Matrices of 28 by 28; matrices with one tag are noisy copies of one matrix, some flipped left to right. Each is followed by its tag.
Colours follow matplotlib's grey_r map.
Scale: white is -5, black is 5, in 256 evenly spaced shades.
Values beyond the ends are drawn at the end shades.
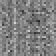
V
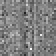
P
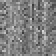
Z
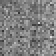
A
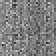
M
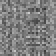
V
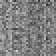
M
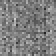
V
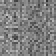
M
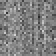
Z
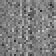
P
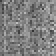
A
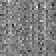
Z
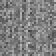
P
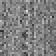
P
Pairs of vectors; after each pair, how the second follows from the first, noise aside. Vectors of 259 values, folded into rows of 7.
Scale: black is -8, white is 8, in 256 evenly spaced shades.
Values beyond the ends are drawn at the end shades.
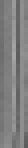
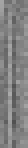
reversed, negated.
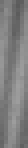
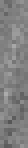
wrapped around, partly zeroed.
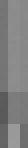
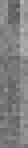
reversed, negated.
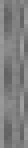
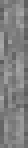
reversed, negated.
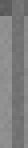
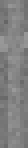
wrapped around, negated, shrunk.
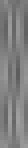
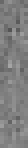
reversed, negated, partly zeroed.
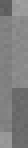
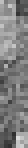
reversed, negated, scaled up.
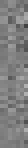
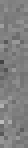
reversed, negated, partly zeroed.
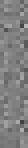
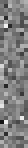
reversed, negated, scaled up.
